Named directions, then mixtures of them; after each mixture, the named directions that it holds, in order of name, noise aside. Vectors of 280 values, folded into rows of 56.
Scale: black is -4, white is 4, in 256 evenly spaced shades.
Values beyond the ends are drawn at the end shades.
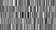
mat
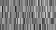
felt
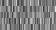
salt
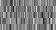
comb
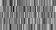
comb, salt.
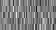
comb, felt, mat.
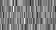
comb, salt.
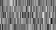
comb, felt, mat.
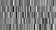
comb, felt, mat.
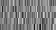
comb, felt, mat.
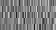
comb, felt, mat.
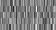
comb, mat.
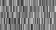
salt.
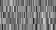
comb.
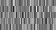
comb, mat, salt.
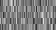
comb.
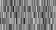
comb.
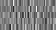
comb, mat.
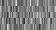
felt, salt.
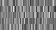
comb, mat, salt.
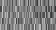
felt, salt.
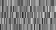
felt, mat, salt.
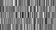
mat.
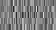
comb, mat.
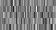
comb, mat.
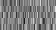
comb, felt, salt.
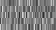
felt, mat.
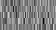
comb, felt.
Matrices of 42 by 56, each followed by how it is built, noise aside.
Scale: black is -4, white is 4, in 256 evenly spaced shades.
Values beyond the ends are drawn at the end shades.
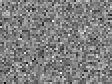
noise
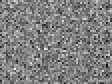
repeating rows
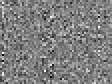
uneven columns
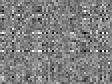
low rank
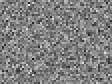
repeating rows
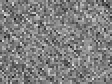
Toeplitz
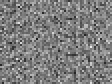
repeating rows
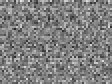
repeating columns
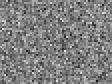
noise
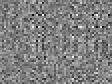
low rank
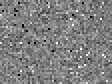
sparse
